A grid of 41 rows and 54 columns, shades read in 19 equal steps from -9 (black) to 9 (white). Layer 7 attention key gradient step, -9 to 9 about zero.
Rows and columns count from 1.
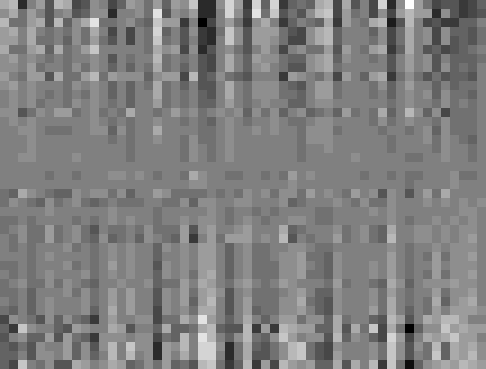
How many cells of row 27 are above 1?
10
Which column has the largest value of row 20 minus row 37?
46
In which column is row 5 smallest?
24
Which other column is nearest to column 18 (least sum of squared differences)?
37
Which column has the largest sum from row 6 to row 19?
18
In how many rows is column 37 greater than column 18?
14
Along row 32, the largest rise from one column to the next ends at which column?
44
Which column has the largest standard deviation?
23
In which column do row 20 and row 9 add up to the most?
22
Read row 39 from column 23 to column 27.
6 6 1 -6 -1
